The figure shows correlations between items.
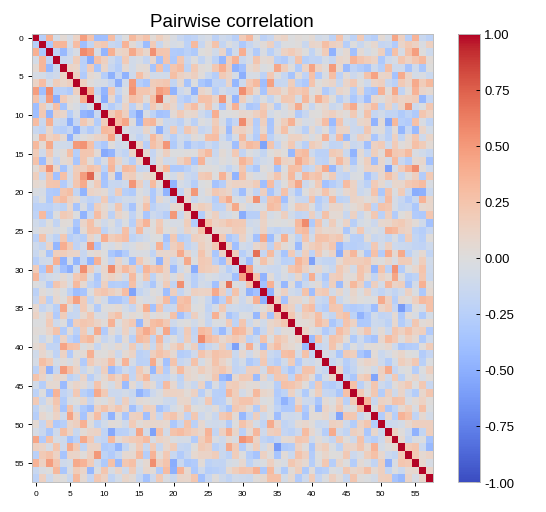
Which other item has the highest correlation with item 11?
30
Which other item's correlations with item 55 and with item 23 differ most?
20
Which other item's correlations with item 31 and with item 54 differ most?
9
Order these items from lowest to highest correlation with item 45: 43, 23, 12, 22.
43, 23, 22, 12
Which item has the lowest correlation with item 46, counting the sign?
15
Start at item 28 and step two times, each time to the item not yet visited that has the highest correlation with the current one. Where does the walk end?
21
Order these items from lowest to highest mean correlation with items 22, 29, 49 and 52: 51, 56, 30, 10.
10, 30, 56, 51
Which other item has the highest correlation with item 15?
51
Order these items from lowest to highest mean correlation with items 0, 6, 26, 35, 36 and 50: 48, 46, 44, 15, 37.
46, 48, 15, 37, 44
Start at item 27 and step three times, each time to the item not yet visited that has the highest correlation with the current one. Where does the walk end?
7
